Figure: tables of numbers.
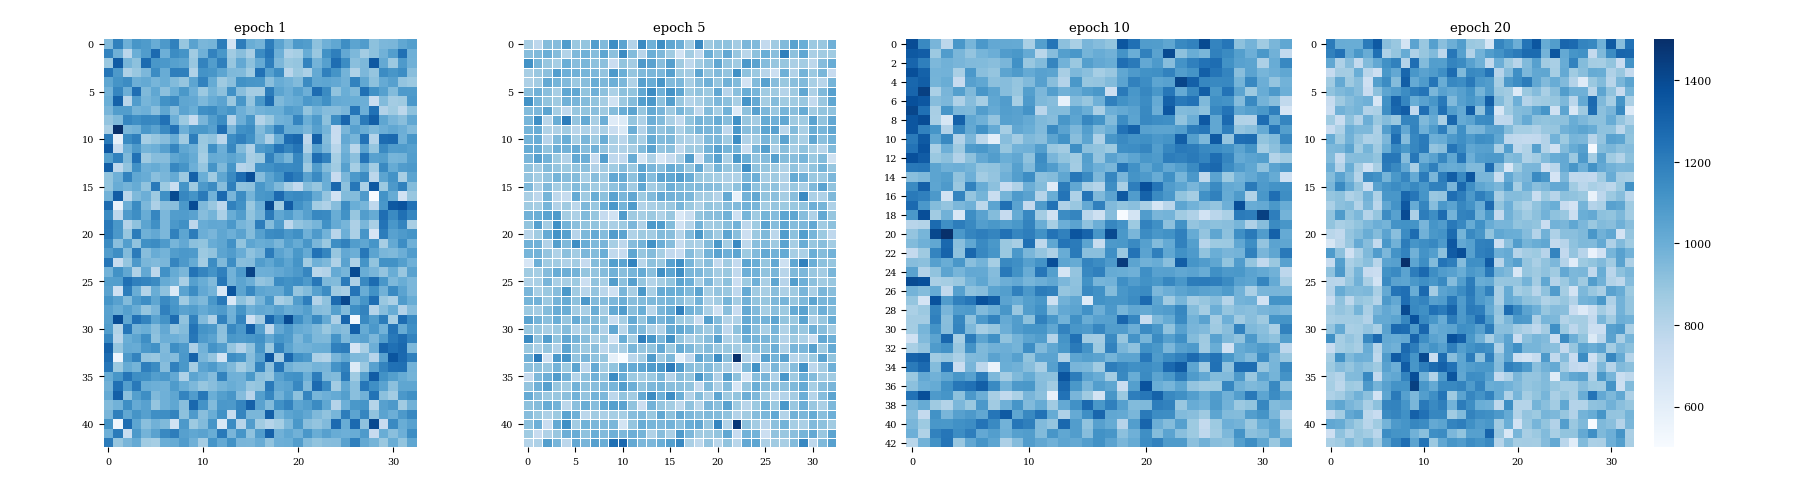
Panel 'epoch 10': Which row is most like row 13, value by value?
2
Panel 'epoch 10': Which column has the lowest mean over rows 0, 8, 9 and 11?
3
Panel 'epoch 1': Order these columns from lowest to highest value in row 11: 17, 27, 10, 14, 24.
24, 10, 14, 27, 17
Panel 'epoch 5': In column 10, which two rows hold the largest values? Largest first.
42, 1
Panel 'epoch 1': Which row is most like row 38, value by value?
14
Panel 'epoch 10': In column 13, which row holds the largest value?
35
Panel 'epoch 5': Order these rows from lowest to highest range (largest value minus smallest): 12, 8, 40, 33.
12, 8, 40, 33
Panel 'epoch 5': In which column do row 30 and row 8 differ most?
9
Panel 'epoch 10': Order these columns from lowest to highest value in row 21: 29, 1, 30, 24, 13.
30, 1, 24, 29, 13
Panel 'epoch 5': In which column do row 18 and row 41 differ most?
16
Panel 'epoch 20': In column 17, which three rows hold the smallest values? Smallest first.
0, 2, 31
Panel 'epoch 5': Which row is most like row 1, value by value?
38
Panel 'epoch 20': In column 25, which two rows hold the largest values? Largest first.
0, 31
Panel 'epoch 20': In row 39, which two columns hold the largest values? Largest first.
9, 10
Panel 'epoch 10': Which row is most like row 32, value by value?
14
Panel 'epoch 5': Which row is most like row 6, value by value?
2
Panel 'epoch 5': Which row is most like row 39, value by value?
32
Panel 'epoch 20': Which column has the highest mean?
8
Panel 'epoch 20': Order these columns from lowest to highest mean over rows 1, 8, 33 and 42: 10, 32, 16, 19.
32, 19, 16, 10
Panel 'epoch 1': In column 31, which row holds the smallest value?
16
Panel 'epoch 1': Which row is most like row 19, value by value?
3
